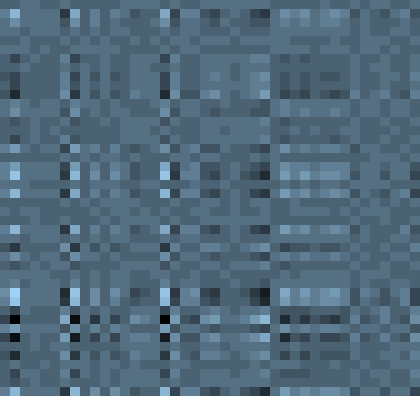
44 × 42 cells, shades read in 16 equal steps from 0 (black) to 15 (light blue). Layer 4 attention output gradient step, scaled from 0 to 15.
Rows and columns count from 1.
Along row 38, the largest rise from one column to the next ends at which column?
18
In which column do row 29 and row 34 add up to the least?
27
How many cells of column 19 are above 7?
21
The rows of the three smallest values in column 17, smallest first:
36, 38, 11
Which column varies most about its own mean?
2
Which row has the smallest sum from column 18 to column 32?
33
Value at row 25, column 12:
7
